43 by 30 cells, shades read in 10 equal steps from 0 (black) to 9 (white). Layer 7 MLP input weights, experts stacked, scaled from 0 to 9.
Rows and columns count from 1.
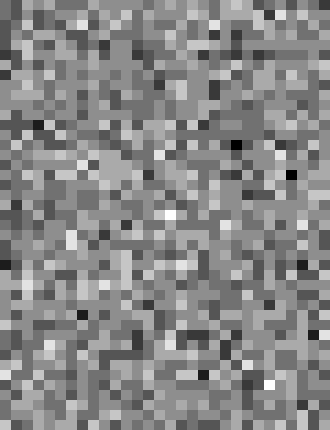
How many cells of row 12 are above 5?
6
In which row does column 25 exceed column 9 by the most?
39
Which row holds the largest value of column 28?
23
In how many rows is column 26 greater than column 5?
20
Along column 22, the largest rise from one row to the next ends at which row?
7
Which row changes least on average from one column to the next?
11
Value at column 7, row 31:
4
